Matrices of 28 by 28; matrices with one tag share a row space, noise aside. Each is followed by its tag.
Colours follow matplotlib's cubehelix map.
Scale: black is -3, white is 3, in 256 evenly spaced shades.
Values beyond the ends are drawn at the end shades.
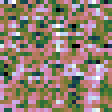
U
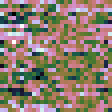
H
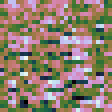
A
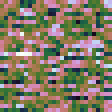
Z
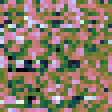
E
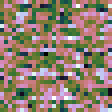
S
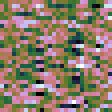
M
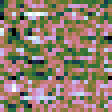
H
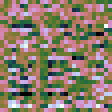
A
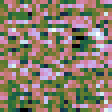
A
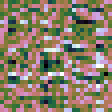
A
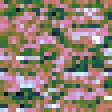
Z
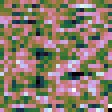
M
